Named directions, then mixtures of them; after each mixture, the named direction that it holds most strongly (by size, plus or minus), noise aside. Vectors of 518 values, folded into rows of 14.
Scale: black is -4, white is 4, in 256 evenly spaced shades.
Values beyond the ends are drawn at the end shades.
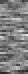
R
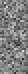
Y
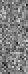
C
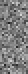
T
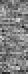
R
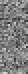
T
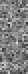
T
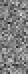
T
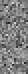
T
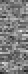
R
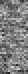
R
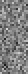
C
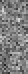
C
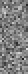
C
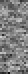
R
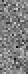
T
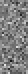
T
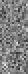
C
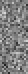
C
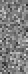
C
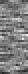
R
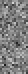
T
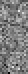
C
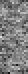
R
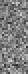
T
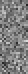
C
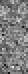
C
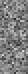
Y
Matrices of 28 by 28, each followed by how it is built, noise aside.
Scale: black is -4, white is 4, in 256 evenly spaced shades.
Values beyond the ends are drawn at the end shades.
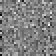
uneven columns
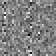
uneven columns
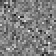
block diagonal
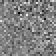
upper triangular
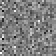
uneven columns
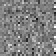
uneven columns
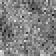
smooth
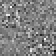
block diagonal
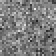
smooth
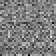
repeating columns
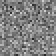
repeating columns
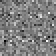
uneven rows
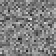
repeating columns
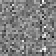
uneven columns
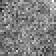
smooth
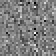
uneven columns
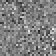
block diagonal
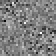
block diagonal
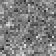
smooth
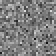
noise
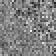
upper triangular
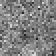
smooth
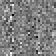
uneven columns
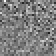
upper triangular
